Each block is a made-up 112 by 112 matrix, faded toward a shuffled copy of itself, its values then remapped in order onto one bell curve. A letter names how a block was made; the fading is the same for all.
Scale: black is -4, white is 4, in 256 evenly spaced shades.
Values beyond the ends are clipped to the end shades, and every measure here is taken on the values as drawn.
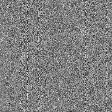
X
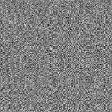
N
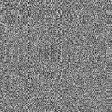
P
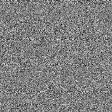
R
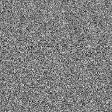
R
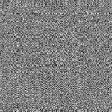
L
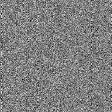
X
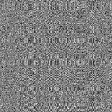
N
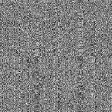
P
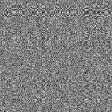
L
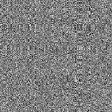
P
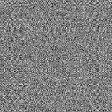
L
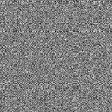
L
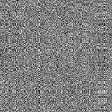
N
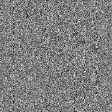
X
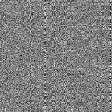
P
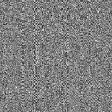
P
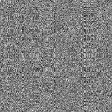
P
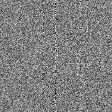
X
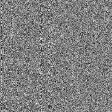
X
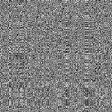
N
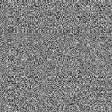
L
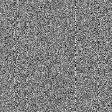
X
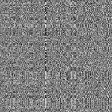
N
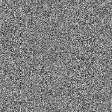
X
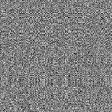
L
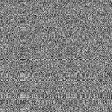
L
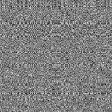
L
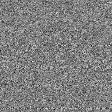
R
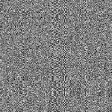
P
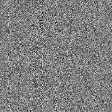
X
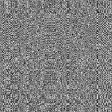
N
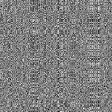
N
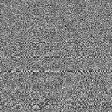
L
